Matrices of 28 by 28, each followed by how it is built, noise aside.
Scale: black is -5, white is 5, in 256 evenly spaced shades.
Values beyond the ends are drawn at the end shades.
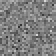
noise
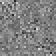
block diagonal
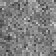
smooth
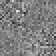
block diagonal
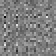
low rank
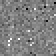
sparse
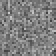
noise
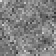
smooth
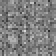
blocks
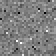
sparse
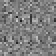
low rank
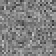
blocks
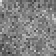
smooth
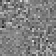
block diagonal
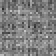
blocks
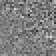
upper triangular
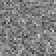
noise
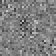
block diagonal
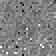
sparse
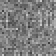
blocks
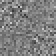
block diagonal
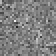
block diagonal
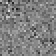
block diagonal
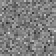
noise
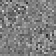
block diagonal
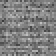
blocks
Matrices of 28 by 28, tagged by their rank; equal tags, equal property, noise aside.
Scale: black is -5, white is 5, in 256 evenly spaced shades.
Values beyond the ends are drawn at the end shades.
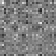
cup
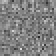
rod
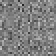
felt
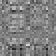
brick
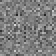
rod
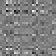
brick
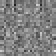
felt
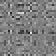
felt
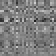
brick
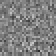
rod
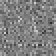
rod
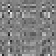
brick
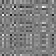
brick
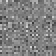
felt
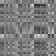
brick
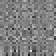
cup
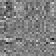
cup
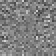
rod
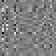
cup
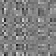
brick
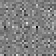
felt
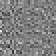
felt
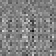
cup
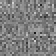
rod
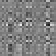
brick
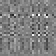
brick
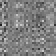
cup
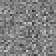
rod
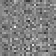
rod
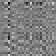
brick
